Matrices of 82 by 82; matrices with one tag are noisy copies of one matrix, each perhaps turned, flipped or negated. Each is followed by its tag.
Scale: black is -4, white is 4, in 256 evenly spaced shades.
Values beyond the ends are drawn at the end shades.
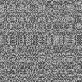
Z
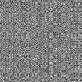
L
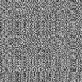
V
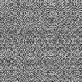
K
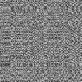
V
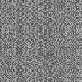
K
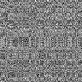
Z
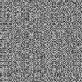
L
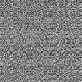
K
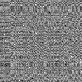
V
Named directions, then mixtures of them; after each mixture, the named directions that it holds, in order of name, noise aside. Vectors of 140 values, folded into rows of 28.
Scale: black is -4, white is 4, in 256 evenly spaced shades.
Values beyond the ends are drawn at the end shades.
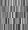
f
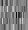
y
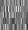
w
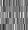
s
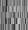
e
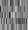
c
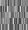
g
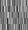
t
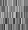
f, s, w.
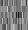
t, y.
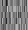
c, e, y.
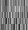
c, e, f.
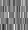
g, s, t.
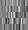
f.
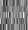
c, e, s.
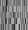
e.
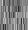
f, s, w.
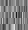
s, y.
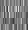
w.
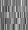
e, t.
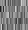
c, g, t.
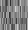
c, e.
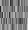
c.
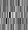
c, f, s.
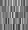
f.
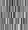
f.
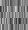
c, g.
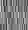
s, t.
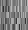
e, t.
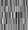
c, f, y.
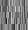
c, e, f.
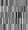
y.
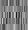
c, s, y.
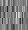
y.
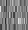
c, e, t.
